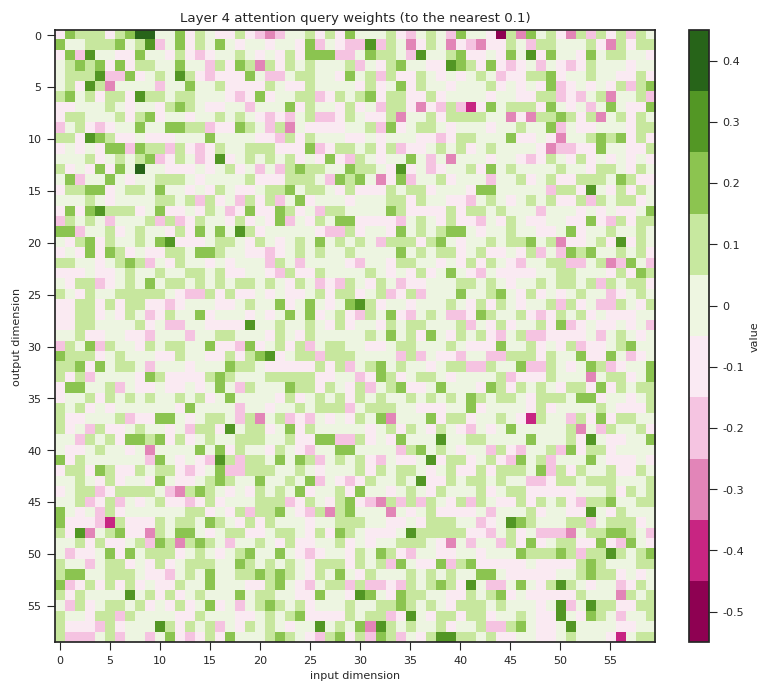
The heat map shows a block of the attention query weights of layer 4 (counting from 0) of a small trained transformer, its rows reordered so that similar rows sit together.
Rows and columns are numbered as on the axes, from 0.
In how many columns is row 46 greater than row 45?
25
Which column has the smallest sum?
48
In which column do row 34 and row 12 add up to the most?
16
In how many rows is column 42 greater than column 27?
27
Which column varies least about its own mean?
58
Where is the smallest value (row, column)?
0, 44
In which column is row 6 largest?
8
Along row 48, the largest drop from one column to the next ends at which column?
3
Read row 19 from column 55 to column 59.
0.1 0 0 0.1 0
